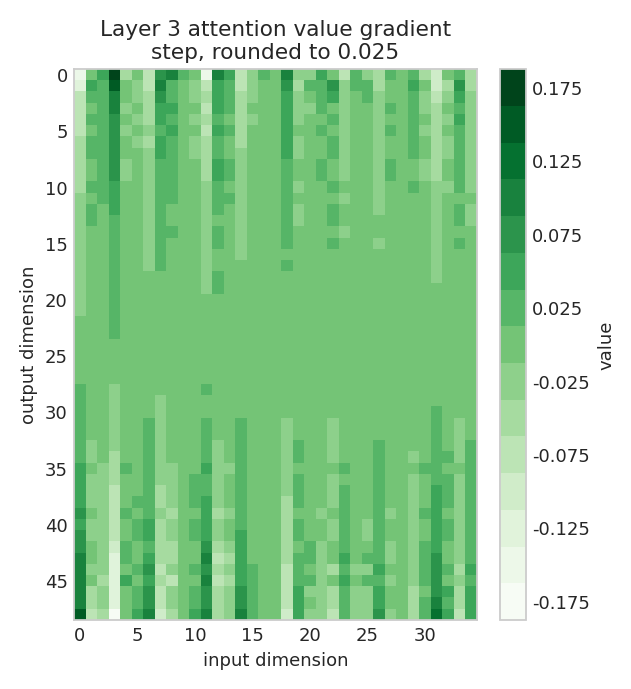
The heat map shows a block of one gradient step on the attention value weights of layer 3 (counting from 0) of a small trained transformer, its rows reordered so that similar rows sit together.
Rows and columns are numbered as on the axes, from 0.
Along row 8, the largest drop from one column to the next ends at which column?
4
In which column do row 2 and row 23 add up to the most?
3
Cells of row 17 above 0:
3
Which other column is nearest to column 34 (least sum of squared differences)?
26
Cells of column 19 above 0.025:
3
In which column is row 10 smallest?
0
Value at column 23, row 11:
-0.025
